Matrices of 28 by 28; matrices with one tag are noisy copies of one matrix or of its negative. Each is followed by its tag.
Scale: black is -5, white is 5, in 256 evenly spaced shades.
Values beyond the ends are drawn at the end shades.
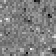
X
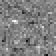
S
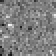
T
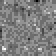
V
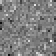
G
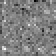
V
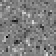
S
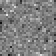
G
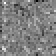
V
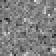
X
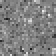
X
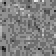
V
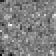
T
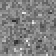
S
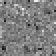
V
